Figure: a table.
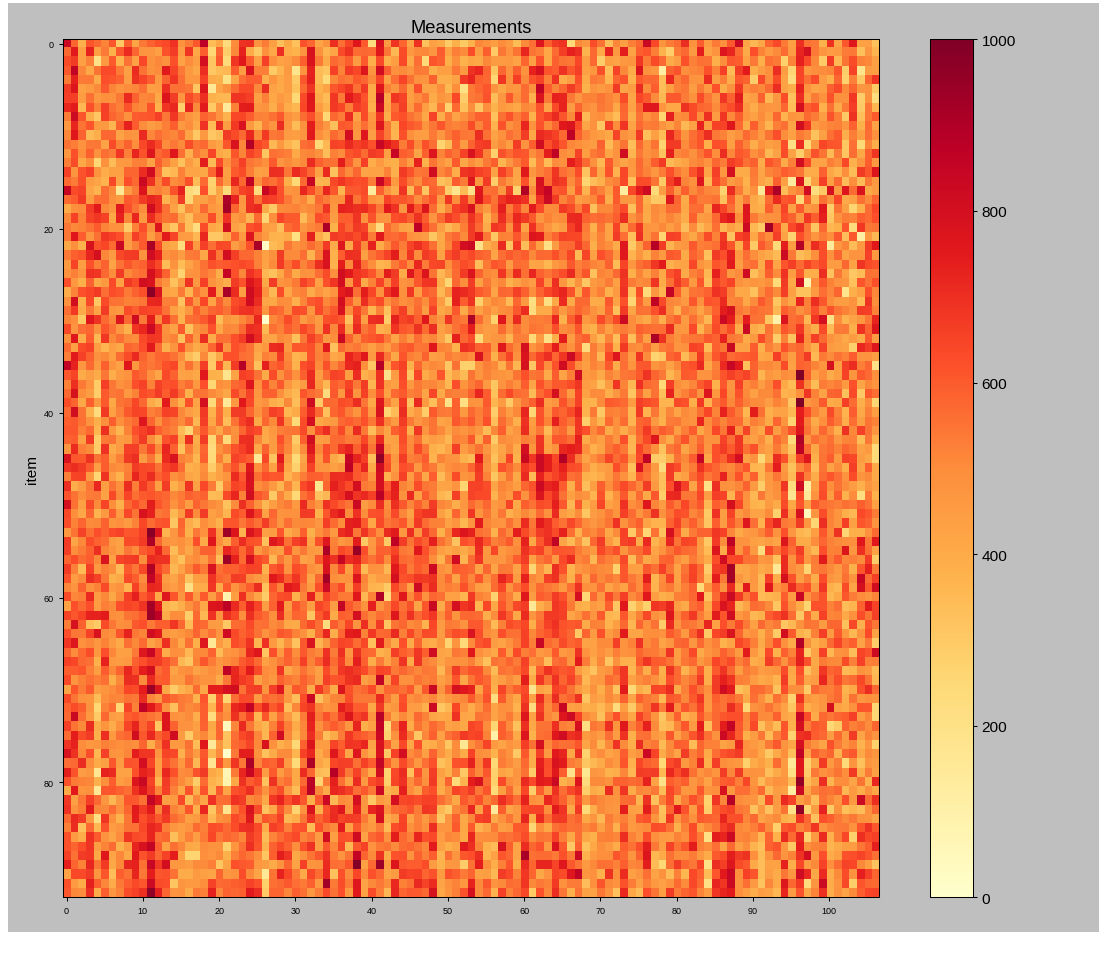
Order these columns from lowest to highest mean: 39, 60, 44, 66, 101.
101, 66, 39, 44, 60
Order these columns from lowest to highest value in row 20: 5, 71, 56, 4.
71, 5, 4, 56
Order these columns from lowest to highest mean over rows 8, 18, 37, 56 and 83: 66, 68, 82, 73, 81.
68, 81, 82, 66, 73
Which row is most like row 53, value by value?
27
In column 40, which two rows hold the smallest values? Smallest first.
16, 0
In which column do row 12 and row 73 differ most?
96
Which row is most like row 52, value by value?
55
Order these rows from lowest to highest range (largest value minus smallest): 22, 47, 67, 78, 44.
67, 47, 44, 78, 22
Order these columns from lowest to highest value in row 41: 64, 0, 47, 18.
47, 0, 18, 64
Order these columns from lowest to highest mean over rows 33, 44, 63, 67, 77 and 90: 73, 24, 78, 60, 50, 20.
78, 50, 20, 73, 24, 60
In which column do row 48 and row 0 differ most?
97
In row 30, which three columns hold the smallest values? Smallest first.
26, 93, 100
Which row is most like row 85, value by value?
29
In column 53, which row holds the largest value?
30
